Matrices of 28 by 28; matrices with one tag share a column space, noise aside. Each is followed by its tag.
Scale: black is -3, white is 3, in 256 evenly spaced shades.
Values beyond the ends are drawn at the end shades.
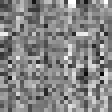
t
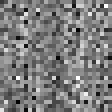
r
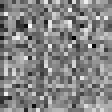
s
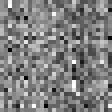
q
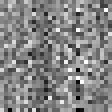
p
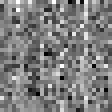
t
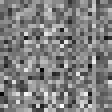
q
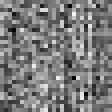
r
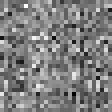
q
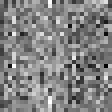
t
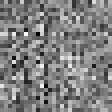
t
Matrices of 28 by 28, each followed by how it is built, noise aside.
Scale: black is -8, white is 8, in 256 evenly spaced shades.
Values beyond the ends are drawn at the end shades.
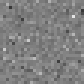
sparse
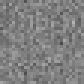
blocks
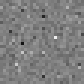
sparse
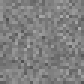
blocks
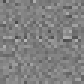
low rank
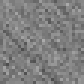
Toeplitz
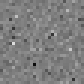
sparse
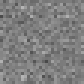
low rank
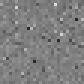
sparse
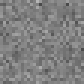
blocks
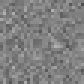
blocks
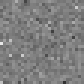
sparse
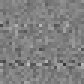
uneven rows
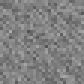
Toeplitz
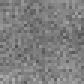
smooth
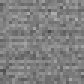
blocks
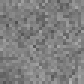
smooth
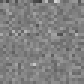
uneven rows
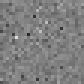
sparse
